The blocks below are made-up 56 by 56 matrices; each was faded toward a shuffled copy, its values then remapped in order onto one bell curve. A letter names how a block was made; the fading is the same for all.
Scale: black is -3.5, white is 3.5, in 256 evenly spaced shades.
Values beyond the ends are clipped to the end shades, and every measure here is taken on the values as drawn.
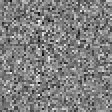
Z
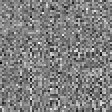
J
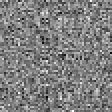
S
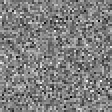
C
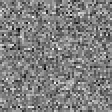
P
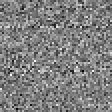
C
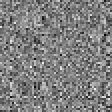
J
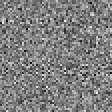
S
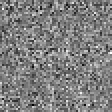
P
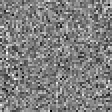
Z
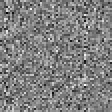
Z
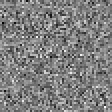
P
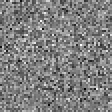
C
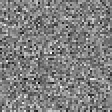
P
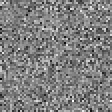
P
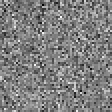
Z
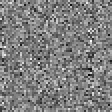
Z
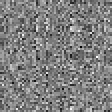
J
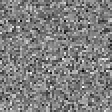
P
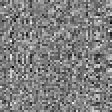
J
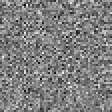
S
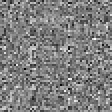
J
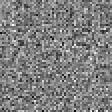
S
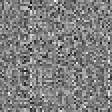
J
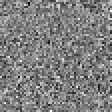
P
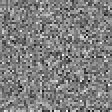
P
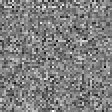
P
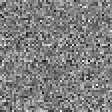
P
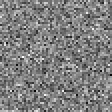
C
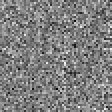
Z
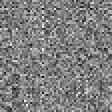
S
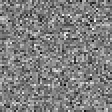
C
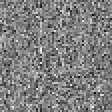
Z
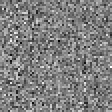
Z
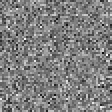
P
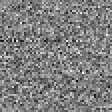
C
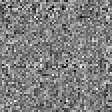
P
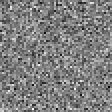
C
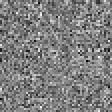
S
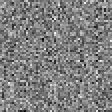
S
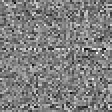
P
